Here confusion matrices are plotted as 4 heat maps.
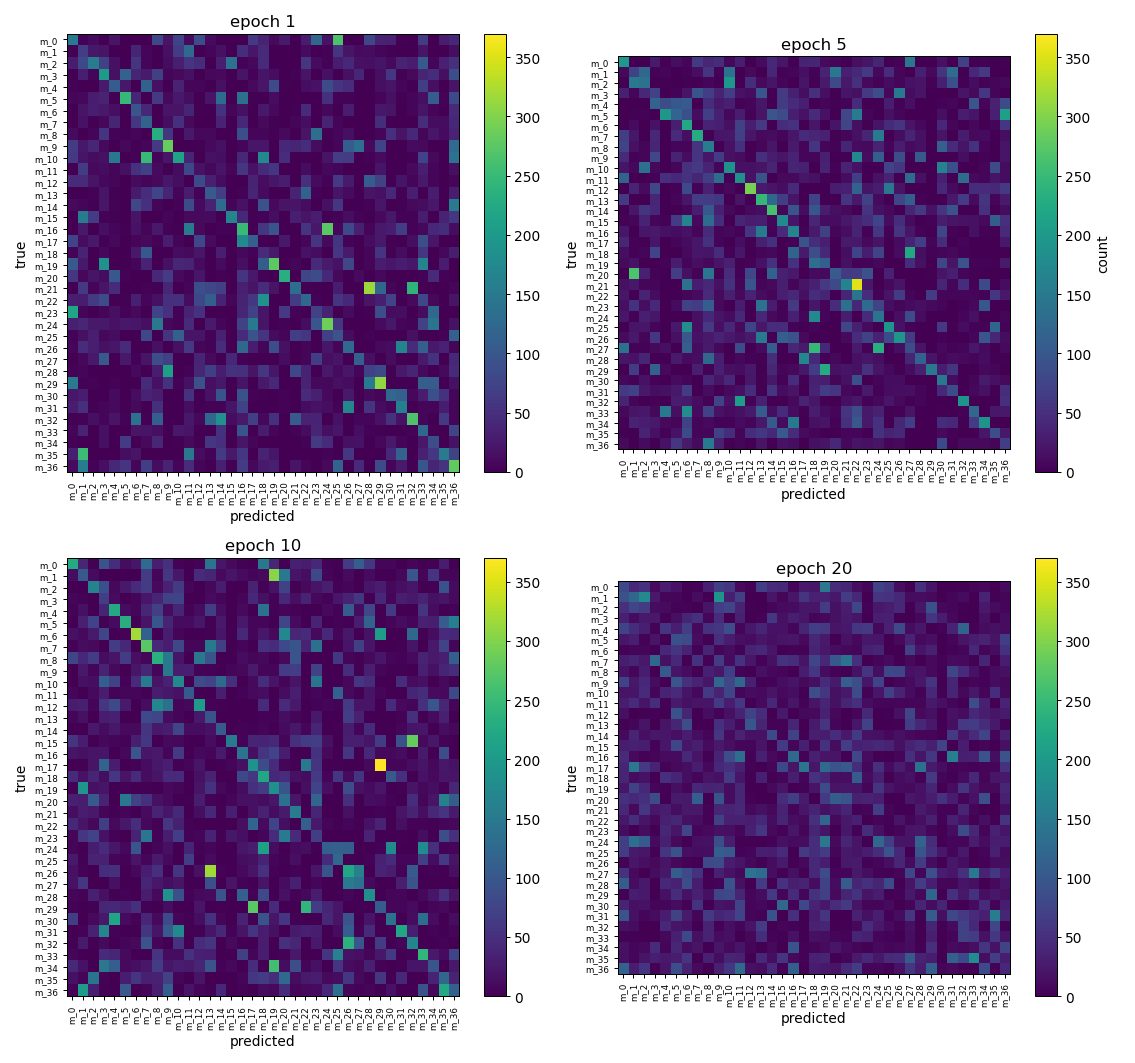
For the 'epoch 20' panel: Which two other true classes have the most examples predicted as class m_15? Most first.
m_30, m_17
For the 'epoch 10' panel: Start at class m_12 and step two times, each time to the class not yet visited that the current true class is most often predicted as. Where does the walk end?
m_9
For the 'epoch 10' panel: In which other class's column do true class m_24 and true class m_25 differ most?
m_18
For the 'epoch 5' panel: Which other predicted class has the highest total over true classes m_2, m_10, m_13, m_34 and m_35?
m_14
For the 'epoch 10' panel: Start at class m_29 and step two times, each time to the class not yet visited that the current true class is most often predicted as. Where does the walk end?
m_22
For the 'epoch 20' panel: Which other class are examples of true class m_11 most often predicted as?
m_33
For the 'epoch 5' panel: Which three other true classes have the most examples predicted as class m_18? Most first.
m_27, m_24, m_19
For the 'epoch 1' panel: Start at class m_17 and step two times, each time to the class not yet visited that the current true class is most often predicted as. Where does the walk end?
m_24
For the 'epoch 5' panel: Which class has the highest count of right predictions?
m_12
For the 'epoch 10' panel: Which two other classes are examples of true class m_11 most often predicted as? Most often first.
m_25, m_36
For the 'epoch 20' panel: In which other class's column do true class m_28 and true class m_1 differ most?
m_9
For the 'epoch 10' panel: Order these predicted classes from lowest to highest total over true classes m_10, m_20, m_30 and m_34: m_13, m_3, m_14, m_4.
m_14, m_13, m_3, m_4
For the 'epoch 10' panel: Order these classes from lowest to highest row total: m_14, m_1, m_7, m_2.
m_14, m_2, m_1, m_7
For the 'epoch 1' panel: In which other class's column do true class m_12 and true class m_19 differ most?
m_3
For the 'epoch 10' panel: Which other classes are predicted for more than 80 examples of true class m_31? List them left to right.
m_3, m_9, m_10, m_26
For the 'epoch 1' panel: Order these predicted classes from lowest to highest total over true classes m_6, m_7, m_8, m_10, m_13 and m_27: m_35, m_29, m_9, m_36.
m_35, m_29, m_9, m_36
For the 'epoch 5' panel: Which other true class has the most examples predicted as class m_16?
m_34
